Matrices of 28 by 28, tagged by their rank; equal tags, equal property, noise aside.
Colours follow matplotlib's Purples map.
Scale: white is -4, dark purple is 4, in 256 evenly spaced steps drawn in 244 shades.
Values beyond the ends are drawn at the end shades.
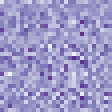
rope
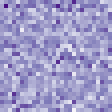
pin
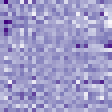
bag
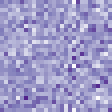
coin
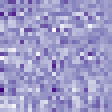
rope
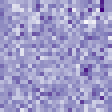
coin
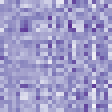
bag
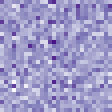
pin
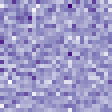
pin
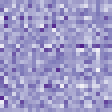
bag
